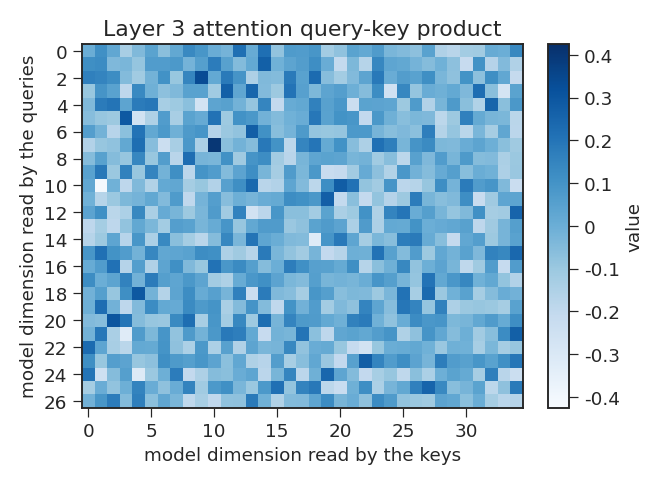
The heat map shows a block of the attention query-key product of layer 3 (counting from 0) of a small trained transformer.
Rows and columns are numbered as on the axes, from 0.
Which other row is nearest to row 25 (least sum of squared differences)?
13
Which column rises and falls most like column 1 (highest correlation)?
5
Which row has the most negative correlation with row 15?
10
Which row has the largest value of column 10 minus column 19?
7
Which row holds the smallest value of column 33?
3
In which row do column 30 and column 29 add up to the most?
17
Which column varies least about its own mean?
29
